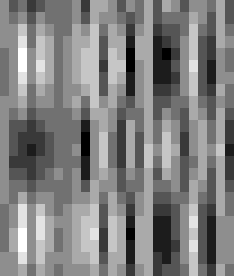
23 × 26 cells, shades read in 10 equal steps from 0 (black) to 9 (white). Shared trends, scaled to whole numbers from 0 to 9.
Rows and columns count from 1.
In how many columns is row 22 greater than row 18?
5
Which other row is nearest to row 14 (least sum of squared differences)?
12
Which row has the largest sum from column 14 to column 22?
13
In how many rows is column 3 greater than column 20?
16
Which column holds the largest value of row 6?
3
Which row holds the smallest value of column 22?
14
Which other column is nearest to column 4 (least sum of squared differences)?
26
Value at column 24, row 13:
5
